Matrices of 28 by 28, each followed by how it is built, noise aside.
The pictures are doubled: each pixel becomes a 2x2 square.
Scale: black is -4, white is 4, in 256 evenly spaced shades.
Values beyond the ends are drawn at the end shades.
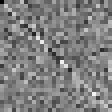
diagonal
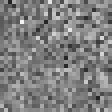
upper triangular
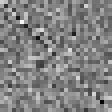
diagonal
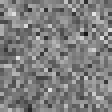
Toeplitz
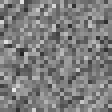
Hankel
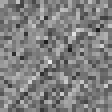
Hankel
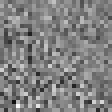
lower triangular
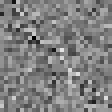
banded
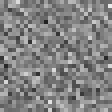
Toeplitz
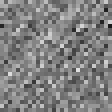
Hankel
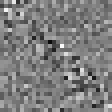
banded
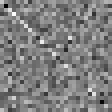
diagonal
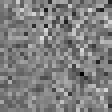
upper triangular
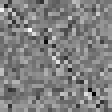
banded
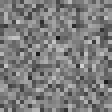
noise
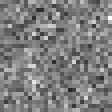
noise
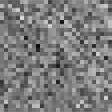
Toeplitz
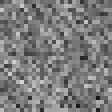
Toeplitz
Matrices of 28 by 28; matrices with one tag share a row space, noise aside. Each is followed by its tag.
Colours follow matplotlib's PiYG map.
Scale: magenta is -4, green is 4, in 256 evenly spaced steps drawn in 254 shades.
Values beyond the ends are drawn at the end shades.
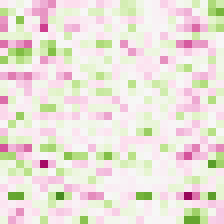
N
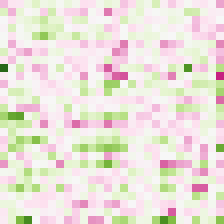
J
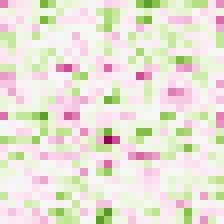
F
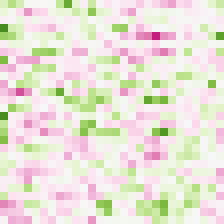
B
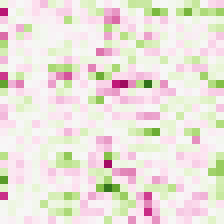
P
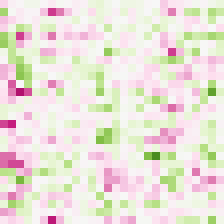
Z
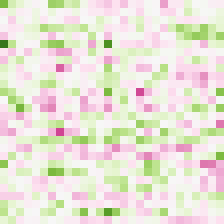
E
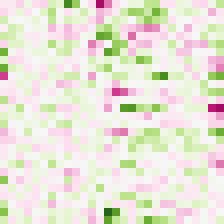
P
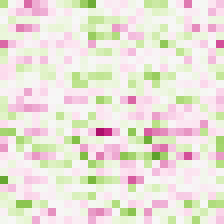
B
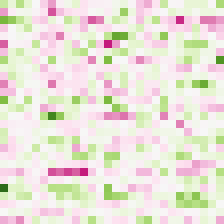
E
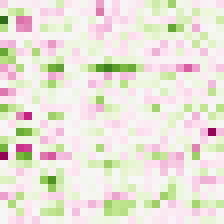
Z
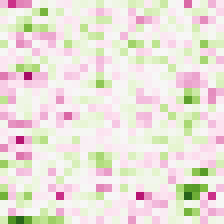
N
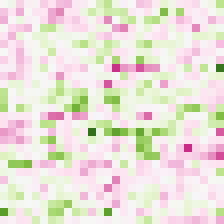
E
